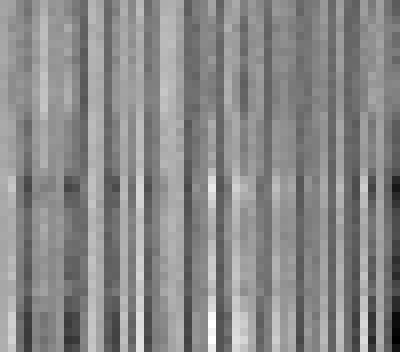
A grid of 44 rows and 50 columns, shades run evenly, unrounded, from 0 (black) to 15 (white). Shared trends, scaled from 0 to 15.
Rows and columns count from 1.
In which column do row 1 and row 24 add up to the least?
50
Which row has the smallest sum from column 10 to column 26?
43
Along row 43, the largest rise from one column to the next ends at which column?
46
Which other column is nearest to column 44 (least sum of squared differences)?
42
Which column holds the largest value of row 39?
27
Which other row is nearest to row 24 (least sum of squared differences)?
44
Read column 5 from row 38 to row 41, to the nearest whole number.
8 8 8 8
